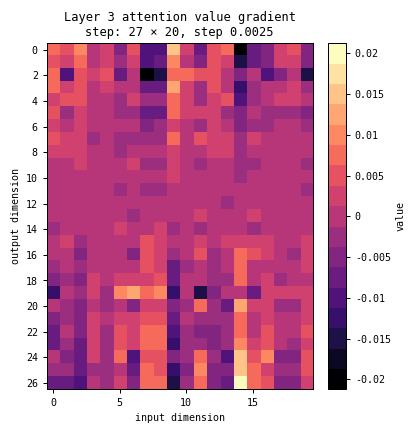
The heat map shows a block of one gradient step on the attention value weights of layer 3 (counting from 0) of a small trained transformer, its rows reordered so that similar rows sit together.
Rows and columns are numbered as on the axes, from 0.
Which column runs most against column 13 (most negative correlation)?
14
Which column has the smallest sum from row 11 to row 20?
9
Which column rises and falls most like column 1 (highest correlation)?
17
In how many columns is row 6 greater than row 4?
2
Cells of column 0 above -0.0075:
23
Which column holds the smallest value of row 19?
11
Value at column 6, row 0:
0.005
